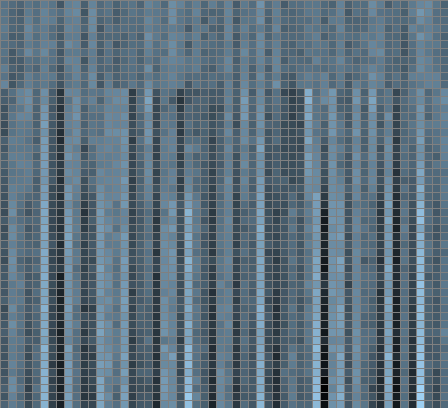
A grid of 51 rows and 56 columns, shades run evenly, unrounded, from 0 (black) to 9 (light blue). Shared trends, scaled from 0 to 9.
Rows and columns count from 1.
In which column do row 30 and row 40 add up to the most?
53
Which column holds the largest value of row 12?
39
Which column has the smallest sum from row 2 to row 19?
8
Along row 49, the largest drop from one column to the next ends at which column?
41
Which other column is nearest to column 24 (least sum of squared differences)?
40
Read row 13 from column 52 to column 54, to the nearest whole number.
5 6 5
